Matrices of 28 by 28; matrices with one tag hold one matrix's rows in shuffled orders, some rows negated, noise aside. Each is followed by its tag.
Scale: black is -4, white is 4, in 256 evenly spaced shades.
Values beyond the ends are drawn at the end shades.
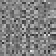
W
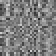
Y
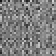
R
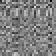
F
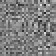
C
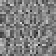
Y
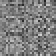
C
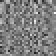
Y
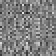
R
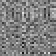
W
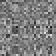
F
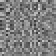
Y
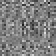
W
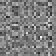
F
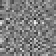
Y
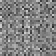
R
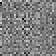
R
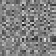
W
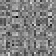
F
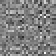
C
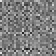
R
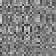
R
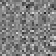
W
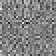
R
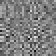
Y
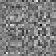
C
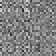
R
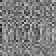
R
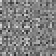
R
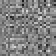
C
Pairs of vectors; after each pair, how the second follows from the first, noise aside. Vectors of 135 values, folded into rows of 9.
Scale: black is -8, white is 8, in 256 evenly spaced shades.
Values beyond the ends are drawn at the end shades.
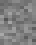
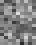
wrapped around, scaled up.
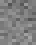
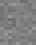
wrapped around, negated, shrunk.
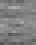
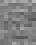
reversed, negated.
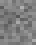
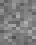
reversed, negated.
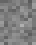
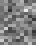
wrapped around, scaled up.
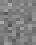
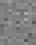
reversed, negated, partly zeroed.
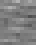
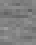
wrapped around, negated, shrunk.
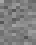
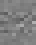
reversed, negated, partly zeroed.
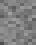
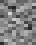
scaled up.
